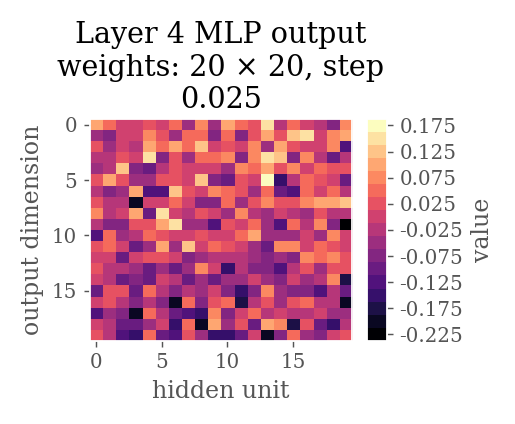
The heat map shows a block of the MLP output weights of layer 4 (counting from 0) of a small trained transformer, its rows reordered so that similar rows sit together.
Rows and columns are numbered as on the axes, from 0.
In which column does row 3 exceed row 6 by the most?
4
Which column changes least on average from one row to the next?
1
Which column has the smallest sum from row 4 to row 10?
14
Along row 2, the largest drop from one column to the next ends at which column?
19
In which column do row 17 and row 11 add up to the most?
9
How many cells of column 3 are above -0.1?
14
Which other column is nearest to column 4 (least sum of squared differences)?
12
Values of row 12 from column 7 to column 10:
-0.075 -0.05 -0.025 -0.025
